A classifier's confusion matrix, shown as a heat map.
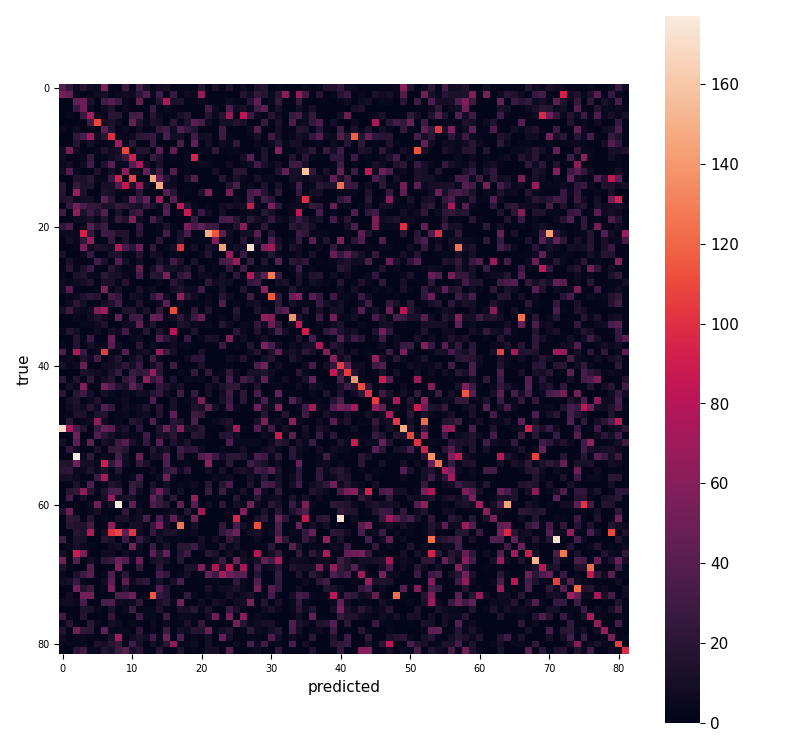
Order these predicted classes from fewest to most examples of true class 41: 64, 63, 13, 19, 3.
64, 3, 19, 63, 13
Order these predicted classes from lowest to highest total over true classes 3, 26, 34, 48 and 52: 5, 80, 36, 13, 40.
36, 40, 5, 13, 80
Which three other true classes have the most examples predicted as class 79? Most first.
64, 13, 16
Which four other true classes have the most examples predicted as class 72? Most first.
67, 1, 38, 44
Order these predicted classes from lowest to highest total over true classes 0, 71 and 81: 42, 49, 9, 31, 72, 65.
42, 72, 31, 49, 65, 9
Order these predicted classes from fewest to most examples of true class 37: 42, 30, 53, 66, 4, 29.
42, 4, 66, 53, 30, 29
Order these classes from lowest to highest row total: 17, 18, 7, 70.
18, 17, 7, 70
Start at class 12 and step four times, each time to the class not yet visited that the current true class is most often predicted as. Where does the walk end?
47
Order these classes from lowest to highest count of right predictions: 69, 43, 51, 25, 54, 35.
25, 69, 35, 51, 43, 54
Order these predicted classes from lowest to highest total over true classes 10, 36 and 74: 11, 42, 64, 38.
38, 64, 11, 42
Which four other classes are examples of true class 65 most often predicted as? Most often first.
71, 53, 38, 31
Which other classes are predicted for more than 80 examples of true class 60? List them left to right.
8, 64, 75
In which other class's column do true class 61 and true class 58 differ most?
44
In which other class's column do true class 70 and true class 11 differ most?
76
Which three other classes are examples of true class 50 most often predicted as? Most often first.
31, 52, 2
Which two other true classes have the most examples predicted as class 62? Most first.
25, 32
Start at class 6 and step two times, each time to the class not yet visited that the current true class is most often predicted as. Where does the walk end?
21
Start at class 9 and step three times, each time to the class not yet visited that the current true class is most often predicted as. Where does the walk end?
46
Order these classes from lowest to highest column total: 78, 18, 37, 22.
78, 22, 18, 37
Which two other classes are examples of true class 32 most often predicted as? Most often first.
16, 49
